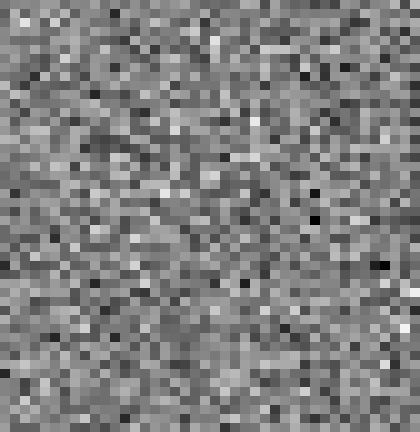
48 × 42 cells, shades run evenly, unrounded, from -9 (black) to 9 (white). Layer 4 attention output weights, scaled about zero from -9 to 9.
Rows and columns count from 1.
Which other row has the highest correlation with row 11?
32
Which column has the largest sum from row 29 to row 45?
23
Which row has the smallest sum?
30
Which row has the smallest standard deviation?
36
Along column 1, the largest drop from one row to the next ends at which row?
42
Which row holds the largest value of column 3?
3
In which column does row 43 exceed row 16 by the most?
38
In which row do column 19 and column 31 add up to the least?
41
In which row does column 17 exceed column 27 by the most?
22
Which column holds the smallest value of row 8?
35
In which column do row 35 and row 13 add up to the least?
25
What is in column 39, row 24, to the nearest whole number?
1
